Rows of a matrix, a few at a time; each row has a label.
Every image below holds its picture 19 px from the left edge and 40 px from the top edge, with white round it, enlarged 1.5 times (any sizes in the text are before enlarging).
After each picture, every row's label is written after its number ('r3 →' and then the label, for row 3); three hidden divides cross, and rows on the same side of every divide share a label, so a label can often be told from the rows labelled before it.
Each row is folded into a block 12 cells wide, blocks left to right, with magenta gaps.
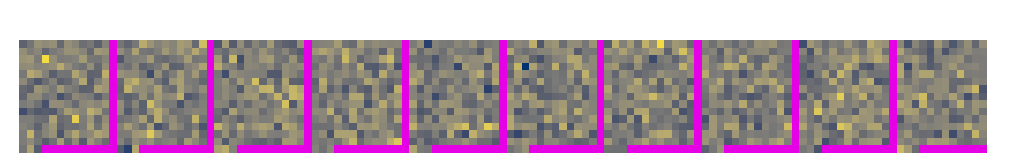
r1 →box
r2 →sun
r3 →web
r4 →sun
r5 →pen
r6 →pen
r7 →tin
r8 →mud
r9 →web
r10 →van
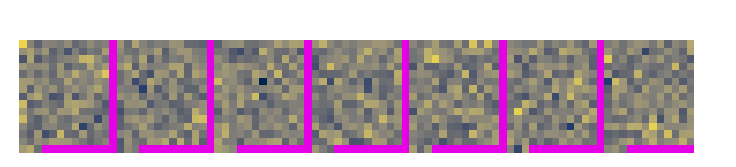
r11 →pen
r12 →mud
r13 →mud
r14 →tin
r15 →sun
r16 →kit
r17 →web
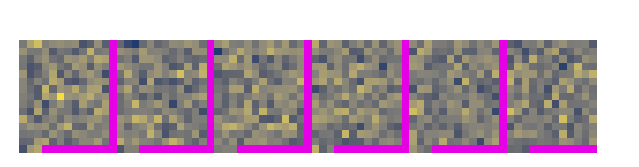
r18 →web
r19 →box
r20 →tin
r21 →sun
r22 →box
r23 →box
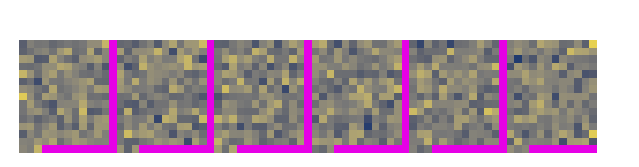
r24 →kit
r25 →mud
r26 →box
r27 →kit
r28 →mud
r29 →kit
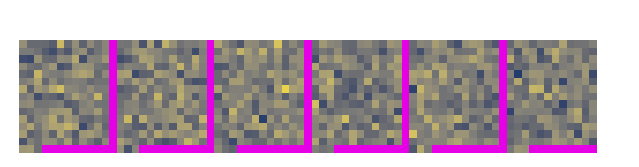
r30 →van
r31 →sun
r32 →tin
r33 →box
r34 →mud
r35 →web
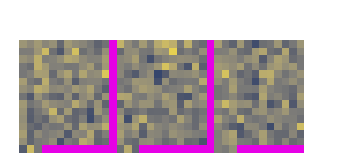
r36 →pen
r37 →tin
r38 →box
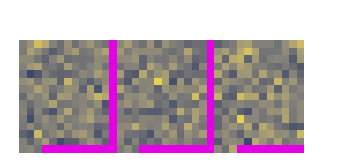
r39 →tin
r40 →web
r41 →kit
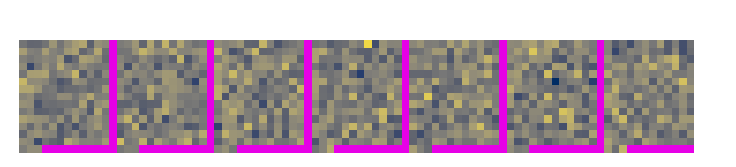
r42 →box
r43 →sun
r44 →mud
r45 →web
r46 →tin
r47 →sun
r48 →mud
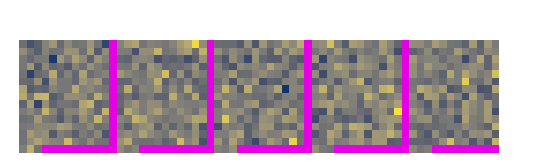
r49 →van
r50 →kit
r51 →mud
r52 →web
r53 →box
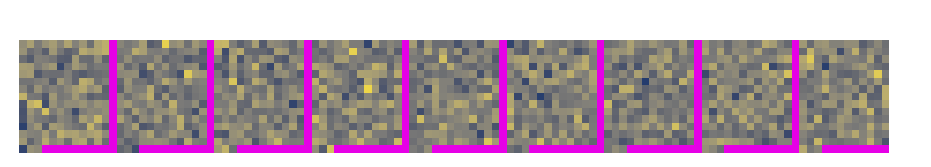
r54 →kit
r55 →sun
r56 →web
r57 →box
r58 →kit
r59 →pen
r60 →pen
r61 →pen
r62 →tin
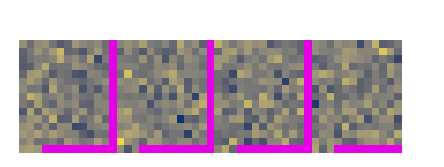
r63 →mud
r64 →box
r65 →tin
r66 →kit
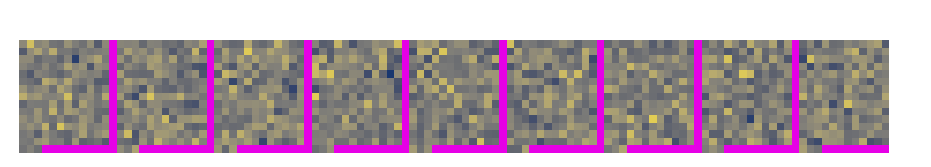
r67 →tin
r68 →kit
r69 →box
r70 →mud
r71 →tin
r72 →sun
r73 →mud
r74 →mud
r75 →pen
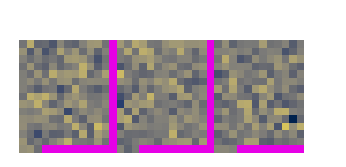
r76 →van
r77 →sun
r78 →pen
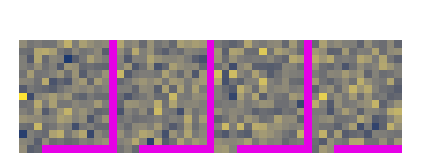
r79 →sun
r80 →kit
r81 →web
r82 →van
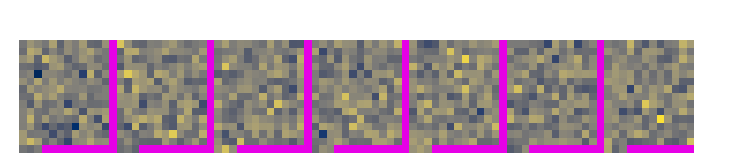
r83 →sun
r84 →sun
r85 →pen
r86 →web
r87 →mud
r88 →box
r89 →box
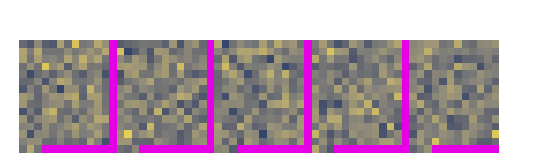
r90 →web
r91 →mud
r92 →box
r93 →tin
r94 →sun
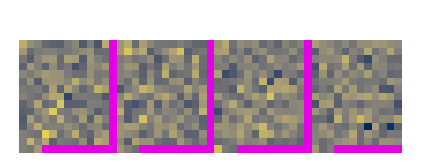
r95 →kit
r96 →tin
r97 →web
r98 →sun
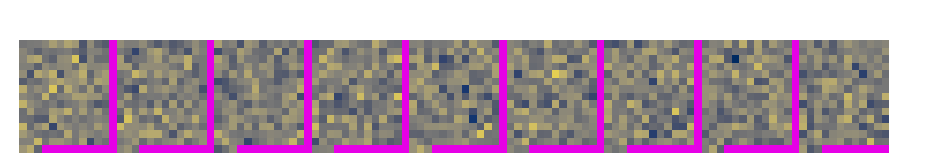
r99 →van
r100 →mud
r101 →kit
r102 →pen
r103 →pen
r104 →van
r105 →box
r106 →van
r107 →tin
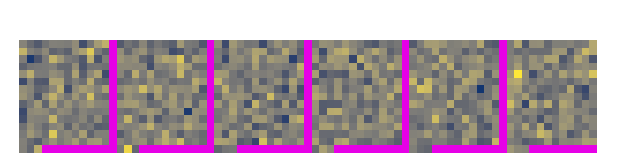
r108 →kit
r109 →van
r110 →mud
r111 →web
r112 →box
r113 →box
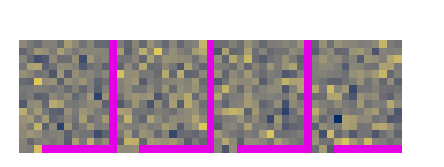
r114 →sun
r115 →mud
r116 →kit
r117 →pen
